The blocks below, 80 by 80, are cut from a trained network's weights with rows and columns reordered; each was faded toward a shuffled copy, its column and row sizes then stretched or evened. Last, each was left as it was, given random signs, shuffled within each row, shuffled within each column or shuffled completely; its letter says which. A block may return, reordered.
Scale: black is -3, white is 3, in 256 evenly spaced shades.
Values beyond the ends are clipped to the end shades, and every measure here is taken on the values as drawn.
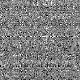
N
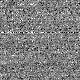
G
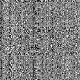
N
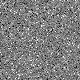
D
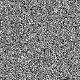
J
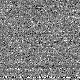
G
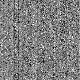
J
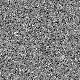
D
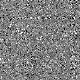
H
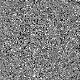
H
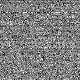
G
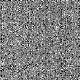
N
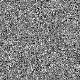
H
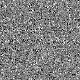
H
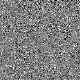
H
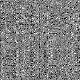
N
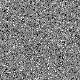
J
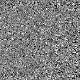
H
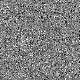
H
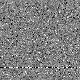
G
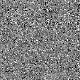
H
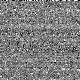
G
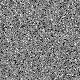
D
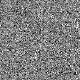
H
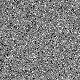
D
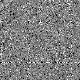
H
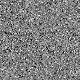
G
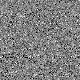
G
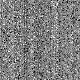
J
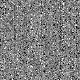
J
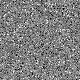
D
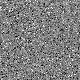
D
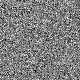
D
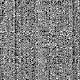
N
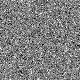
D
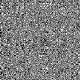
N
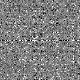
N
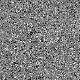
H
